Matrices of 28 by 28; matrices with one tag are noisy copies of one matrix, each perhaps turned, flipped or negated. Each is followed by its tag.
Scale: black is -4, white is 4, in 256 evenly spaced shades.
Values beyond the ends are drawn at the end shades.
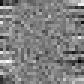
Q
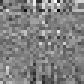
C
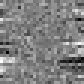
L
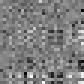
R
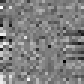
C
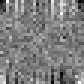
Q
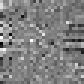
C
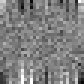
Q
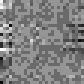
C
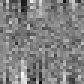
L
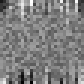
Q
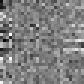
C
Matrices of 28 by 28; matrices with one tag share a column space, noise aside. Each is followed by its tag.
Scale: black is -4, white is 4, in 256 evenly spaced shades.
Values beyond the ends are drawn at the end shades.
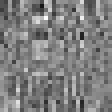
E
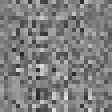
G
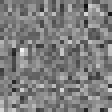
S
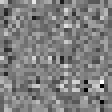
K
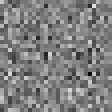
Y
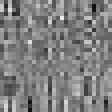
E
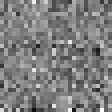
S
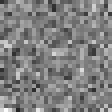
S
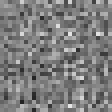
G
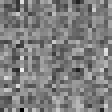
S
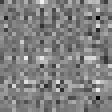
K
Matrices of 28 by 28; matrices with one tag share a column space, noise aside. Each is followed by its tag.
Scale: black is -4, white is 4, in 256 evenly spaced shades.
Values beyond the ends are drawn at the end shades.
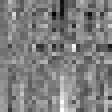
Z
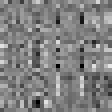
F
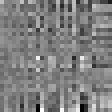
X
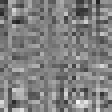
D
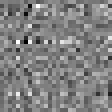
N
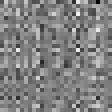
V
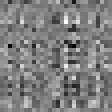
F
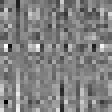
Z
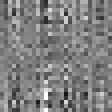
D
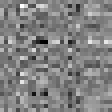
N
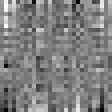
X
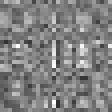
F
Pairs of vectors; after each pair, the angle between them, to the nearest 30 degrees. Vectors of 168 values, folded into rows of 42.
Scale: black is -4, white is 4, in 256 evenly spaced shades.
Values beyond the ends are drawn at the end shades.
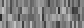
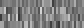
60 degrees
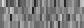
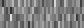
150 degrees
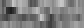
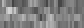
150 degrees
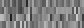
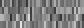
30 degrees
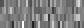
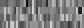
90 degrees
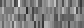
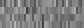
30 degrees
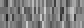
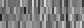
60 degrees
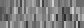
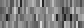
30 degrees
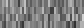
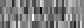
90 degrees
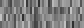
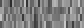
30 degrees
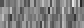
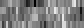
60 degrees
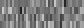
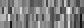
120 degrees
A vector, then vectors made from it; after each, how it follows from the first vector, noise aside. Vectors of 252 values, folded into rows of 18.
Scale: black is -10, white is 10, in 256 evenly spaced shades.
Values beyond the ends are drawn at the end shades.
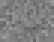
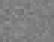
wrapped around, shrunk.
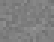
negated, shrunk.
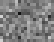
reversed, scaled up.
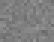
negated, shrunk.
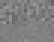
negated, partly zeroed.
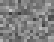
reversed, scaled up.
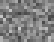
reversed, scaled up.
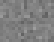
wrapped around, partly zeroed.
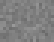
negated, shrunk.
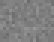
negated, shrunk.
